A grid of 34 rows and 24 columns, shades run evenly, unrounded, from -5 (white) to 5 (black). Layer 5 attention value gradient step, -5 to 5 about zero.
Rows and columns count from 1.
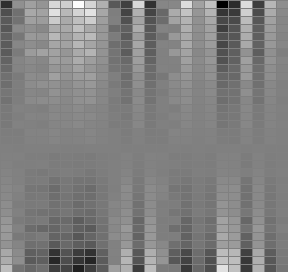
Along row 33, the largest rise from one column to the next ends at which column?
21
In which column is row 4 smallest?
7
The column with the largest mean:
19
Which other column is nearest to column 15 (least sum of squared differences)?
4
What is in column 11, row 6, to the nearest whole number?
1
